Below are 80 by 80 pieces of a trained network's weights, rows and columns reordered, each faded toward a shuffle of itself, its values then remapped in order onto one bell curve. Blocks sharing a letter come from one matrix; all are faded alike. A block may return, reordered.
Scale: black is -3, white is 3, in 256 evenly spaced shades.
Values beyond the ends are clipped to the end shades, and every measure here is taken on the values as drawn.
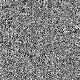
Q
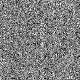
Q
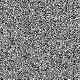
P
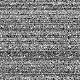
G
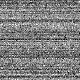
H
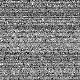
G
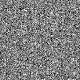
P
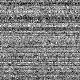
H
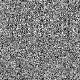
Q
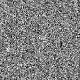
P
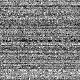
H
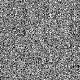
Q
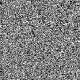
P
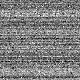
H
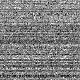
H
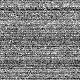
H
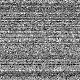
H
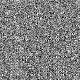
Q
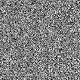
Q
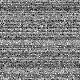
G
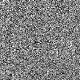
P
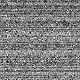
G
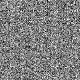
Q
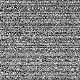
G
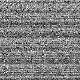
G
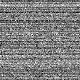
H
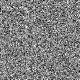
P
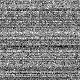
H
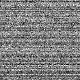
H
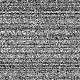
H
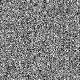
P
